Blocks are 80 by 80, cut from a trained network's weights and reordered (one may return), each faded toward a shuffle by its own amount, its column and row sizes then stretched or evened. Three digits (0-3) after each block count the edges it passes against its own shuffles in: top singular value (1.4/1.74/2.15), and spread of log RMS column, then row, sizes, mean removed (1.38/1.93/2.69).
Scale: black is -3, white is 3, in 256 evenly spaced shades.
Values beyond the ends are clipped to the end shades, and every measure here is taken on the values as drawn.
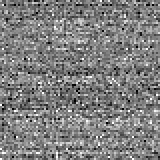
2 0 2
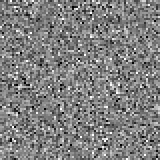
0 1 1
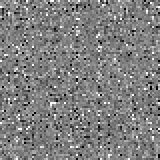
0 2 1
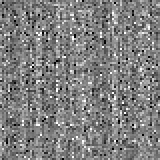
2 1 1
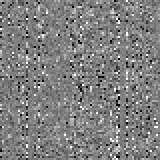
0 3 0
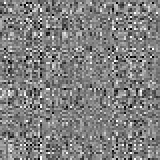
3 3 3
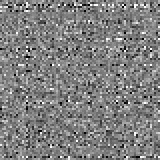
1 2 3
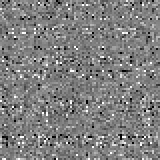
0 1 3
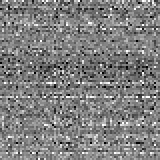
2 1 3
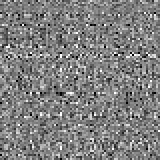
2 1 3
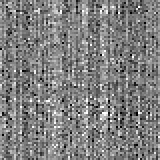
3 1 2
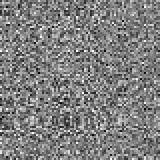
3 2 1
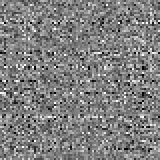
1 2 3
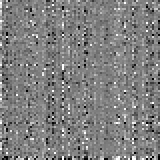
2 3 2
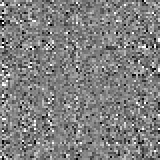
0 3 2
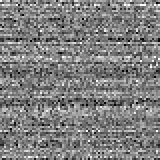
3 0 2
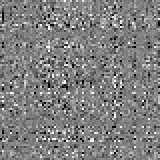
1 3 3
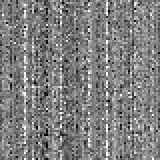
3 3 0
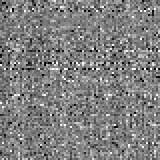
1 0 3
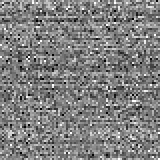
2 1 0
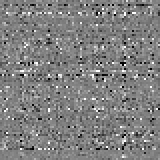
1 2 3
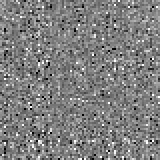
0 2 1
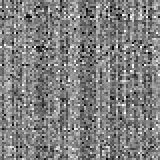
3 0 2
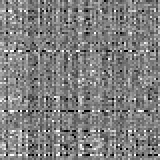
3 0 3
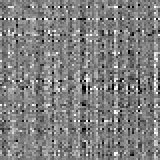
3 2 3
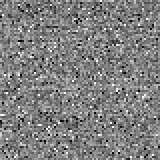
0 0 0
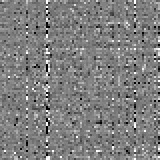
2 3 1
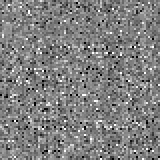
0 0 2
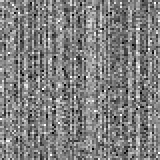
3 0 0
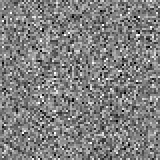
1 2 0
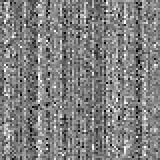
3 3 0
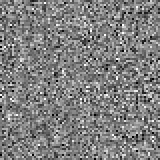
0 2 1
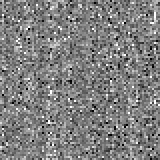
0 2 0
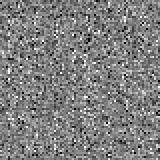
0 2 0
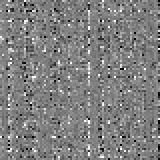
1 3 2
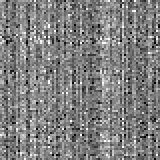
3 1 2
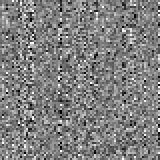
2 3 0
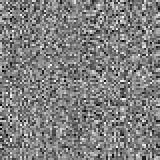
3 2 1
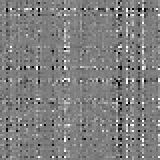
3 3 3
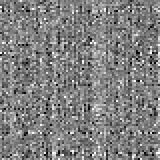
2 1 2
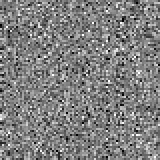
1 2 1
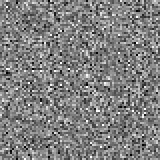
2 2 0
